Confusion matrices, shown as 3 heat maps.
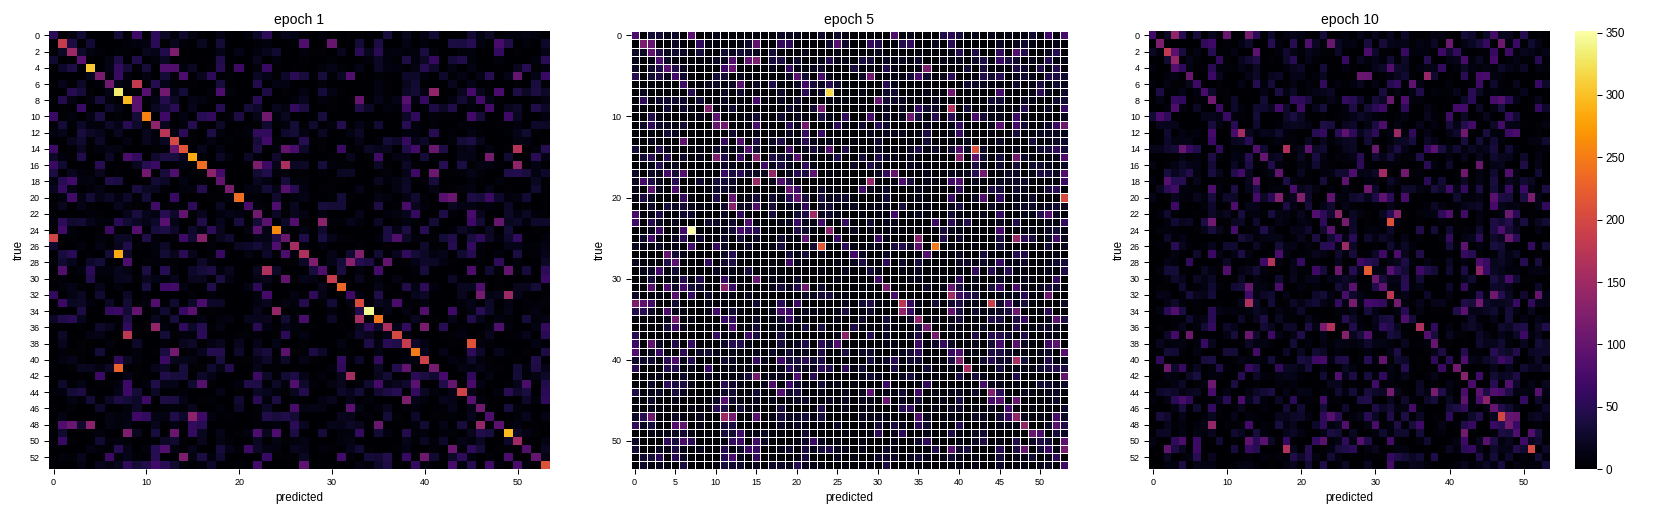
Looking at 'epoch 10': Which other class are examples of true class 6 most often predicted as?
35
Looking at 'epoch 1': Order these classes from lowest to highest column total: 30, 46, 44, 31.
30, 44, 31, 46
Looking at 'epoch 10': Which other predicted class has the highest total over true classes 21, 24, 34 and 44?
46
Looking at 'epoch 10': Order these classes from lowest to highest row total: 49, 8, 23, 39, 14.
39, 49, 23, 8, 14
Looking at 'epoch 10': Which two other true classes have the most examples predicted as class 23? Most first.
36, 50
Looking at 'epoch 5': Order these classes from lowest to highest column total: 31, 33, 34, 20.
34, 33, 31, 20
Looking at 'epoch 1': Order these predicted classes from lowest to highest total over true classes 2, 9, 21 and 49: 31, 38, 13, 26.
31, 26, 38, 13
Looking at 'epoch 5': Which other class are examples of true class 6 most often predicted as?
13
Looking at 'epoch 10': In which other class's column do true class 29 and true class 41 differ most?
44
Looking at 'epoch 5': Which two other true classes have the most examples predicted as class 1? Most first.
33, 18
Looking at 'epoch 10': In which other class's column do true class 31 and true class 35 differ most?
13
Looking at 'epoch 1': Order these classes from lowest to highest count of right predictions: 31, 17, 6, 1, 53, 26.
6, 17, 26, 1, 53, 31
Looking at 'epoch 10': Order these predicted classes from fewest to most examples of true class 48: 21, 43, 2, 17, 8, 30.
21, 2, 17, 43, 30, 8
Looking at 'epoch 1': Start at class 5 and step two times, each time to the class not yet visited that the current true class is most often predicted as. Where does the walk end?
1
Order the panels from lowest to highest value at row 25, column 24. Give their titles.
epoch 5, epoch 10, epoch 1
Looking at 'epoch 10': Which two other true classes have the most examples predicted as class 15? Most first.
50, 28
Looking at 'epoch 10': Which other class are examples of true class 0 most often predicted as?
3
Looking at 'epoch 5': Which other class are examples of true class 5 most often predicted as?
29
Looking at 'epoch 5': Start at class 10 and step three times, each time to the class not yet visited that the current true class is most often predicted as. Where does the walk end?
44
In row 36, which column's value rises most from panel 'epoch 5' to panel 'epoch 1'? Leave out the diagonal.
11
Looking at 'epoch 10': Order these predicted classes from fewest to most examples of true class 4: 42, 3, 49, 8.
49, 42, 8, 3
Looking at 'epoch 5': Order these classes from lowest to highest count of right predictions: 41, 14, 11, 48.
14, 11, 48, 41
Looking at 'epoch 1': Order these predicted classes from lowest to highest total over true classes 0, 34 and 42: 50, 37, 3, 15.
37, 50, 3, 15
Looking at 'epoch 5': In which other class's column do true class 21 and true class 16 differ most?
12
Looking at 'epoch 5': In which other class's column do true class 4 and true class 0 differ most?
36
